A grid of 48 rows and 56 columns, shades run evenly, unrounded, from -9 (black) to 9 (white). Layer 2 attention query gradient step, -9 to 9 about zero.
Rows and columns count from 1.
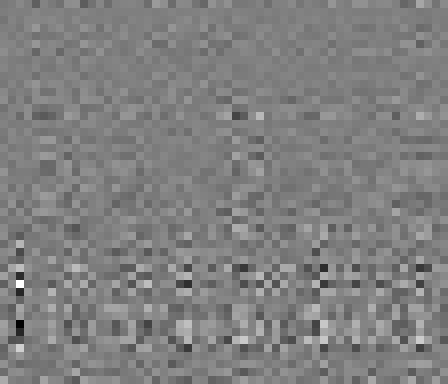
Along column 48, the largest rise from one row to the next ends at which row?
37
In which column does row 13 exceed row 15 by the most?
30
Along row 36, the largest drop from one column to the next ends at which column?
4
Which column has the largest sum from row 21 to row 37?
33
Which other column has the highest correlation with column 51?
11
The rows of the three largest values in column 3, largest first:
36, 44, 34
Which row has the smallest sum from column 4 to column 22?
32
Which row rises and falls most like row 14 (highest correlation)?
28
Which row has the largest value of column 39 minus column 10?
43
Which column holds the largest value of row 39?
40
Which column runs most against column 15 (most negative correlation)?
23
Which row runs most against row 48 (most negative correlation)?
47
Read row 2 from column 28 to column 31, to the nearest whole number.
0 0 0 0
